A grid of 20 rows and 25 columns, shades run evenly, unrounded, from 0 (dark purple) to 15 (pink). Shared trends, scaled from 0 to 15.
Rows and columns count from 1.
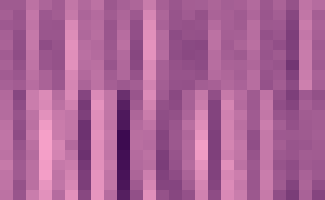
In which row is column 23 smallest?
7
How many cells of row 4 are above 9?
10
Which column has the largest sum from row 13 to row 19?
4
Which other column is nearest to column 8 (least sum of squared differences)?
18
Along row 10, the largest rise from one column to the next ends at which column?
8
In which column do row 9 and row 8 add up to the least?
23
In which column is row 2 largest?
12
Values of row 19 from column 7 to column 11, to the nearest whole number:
5 14 11 1 8
